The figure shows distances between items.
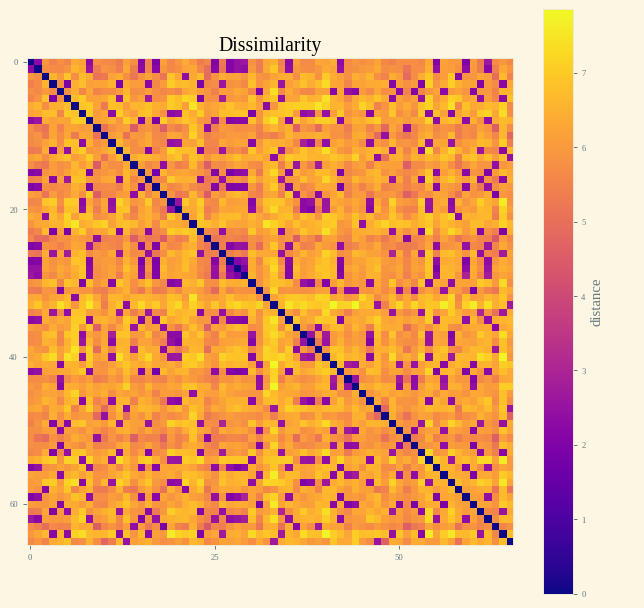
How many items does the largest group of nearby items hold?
14
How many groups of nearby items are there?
11
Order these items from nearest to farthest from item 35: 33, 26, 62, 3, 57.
62, 26, 3, 57, 33
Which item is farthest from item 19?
64
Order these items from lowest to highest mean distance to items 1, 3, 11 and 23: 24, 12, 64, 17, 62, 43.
12, 64, 17, 62, 24, 43
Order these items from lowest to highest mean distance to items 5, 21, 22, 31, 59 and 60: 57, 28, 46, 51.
28, 51, 46, 57
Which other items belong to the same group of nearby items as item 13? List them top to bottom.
33, 47, 65
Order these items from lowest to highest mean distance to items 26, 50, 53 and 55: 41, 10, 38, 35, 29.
29, 35, 41, 10, 38
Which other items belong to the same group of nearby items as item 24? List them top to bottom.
9, 51
